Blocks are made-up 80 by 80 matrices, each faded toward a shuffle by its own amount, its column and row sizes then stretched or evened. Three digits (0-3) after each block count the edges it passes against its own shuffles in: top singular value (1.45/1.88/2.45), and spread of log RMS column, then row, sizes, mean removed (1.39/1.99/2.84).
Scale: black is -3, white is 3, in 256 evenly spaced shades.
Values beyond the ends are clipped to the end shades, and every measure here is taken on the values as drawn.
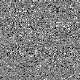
1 1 2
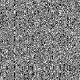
2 2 0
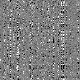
2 3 0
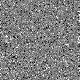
1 1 0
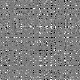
2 3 3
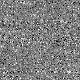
0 0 2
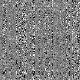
1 3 0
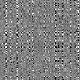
3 3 2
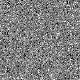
0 2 0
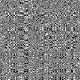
3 2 2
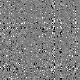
1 3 2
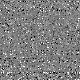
1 1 2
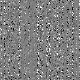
0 3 1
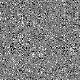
1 2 1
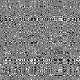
3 1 3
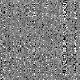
2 3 1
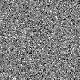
1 0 0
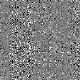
1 3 2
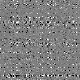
2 2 3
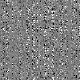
1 3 1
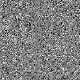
1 2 1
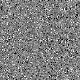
1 1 1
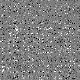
0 2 2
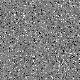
0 1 1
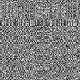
3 0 2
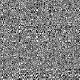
2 2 2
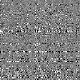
2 2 3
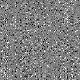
2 2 1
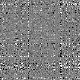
2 3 3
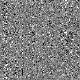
0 2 1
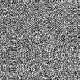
2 0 0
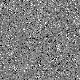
0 1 0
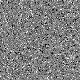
1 0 0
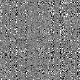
1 3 2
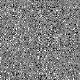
1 2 2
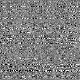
1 1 3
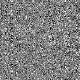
1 2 0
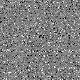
0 0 2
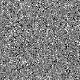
1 1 1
